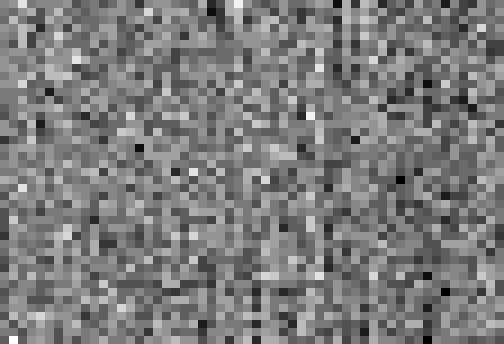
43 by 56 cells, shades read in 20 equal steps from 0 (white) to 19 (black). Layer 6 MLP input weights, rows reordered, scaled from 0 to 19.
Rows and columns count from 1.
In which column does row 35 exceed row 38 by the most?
28
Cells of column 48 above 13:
10
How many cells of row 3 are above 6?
45
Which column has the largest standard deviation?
48
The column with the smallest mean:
30
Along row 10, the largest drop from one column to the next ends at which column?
53
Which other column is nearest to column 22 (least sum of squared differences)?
13
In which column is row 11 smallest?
3
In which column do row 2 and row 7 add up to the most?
24
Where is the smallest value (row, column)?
43, 2
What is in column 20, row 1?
10
